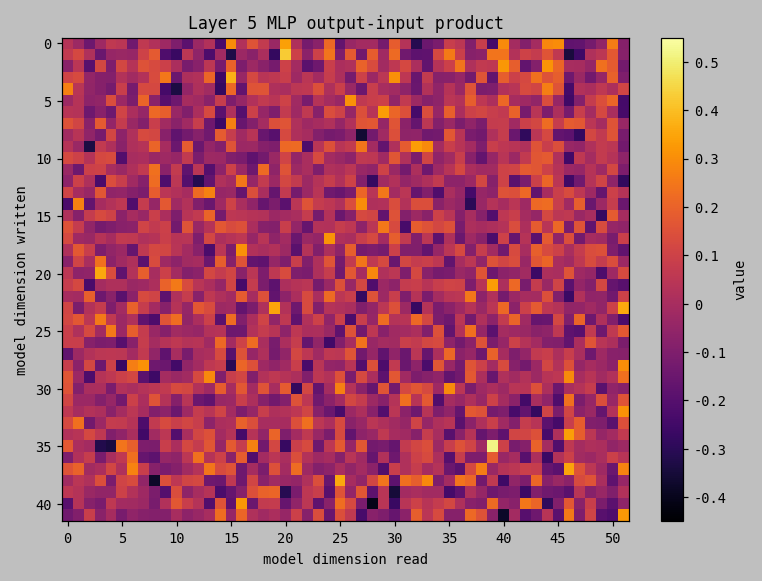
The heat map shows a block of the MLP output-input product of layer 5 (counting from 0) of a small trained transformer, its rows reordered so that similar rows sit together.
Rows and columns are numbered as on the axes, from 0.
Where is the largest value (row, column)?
35, 39
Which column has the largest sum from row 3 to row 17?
44
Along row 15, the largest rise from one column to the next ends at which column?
50
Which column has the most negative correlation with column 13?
26
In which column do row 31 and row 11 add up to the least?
13
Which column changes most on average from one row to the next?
27
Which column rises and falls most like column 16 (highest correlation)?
14
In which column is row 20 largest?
3
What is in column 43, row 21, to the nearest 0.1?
0.1
